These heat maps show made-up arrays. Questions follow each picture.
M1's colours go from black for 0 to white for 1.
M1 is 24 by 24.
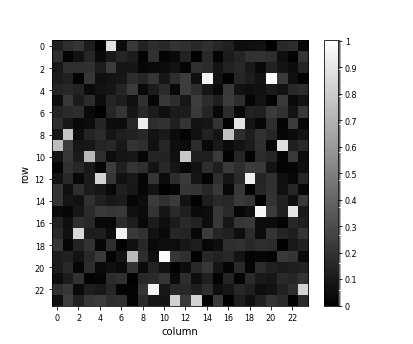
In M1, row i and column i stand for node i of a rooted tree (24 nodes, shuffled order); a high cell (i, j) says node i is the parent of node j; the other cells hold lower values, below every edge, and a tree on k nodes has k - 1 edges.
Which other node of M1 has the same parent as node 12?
3
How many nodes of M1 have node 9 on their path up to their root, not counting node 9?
3
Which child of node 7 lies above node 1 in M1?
8
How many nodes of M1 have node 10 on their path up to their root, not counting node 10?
6
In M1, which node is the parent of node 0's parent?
22
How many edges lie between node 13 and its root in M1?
3
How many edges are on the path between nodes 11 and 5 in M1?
5
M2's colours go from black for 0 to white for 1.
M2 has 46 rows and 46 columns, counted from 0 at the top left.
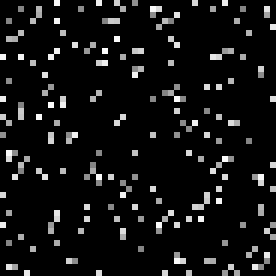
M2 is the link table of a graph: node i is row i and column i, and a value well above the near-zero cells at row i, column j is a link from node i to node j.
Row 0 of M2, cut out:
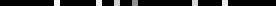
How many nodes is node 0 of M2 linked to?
6
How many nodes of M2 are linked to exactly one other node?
1
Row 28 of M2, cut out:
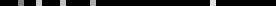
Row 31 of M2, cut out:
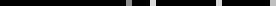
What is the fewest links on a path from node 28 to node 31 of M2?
4
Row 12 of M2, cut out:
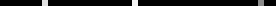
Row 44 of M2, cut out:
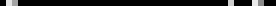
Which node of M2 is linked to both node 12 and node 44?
node 43
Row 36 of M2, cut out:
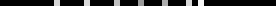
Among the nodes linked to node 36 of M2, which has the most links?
node 9
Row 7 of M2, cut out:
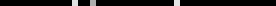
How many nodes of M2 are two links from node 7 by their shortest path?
10
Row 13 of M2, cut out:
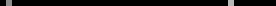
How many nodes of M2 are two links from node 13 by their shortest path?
9
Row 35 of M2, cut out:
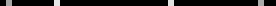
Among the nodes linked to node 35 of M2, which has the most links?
node 1
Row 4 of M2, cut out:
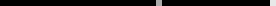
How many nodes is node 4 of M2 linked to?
2
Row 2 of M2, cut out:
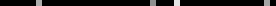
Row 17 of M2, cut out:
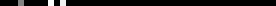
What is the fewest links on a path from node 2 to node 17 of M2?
4
